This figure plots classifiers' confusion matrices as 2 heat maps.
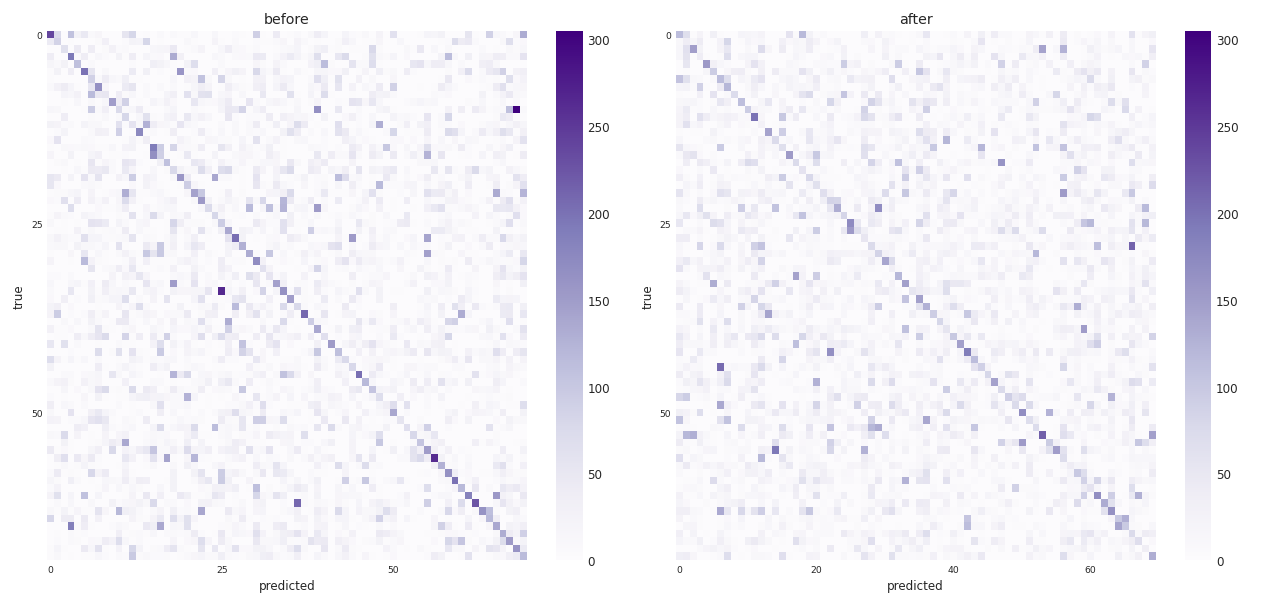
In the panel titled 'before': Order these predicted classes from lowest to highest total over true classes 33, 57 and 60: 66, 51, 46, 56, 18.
51, 56, 46, 66, 18
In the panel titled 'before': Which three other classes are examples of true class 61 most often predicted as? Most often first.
65, 5, 30
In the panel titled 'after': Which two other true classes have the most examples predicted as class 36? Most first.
51, 10
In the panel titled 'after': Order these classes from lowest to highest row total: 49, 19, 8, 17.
8, 19, 17, 49
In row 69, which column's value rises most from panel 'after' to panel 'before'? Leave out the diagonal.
12
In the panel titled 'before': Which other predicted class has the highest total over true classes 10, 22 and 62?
68
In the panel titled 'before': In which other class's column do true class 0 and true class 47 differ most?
69
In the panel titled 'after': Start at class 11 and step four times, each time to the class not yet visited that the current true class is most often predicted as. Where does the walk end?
0
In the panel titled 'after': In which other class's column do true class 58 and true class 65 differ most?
64
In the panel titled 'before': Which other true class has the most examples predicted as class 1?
37
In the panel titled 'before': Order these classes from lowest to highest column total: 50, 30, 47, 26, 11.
50, 47, 26, 11, 30
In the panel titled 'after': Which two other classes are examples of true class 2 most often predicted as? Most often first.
53, 56
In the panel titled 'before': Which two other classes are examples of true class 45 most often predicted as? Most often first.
18, 34
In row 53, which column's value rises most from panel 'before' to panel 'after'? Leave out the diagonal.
69
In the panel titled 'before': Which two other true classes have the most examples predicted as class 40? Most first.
4, 8
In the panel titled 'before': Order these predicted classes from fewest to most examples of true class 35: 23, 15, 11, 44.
23, 15, 44, 11
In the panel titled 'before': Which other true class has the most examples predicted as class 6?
8
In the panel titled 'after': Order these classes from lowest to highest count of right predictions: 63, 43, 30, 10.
10, 43, 30, 63
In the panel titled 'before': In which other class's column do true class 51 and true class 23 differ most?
39
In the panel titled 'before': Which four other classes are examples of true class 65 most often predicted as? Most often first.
3, 16, 57, 20
